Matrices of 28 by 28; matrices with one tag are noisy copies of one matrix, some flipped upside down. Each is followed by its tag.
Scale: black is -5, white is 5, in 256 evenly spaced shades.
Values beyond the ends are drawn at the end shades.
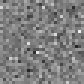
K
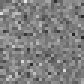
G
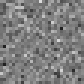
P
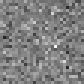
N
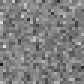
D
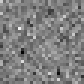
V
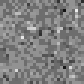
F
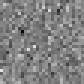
V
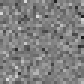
G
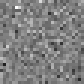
P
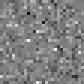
K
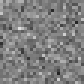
V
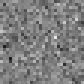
N
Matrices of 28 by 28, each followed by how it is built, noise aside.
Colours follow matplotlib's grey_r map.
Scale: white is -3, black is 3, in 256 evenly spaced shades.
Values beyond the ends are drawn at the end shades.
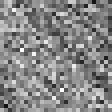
Toeplitz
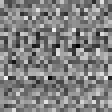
repeating columns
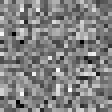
blocks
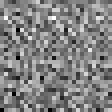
repeating columns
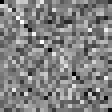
diagonal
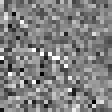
lower triangular
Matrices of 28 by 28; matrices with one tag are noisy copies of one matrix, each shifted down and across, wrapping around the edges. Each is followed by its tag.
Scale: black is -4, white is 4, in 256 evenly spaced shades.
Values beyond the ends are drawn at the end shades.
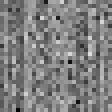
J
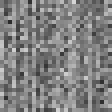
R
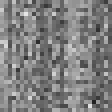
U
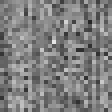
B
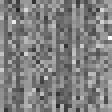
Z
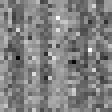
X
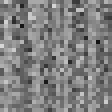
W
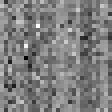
U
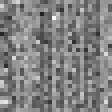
J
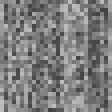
U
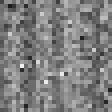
X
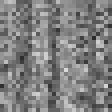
X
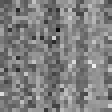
X
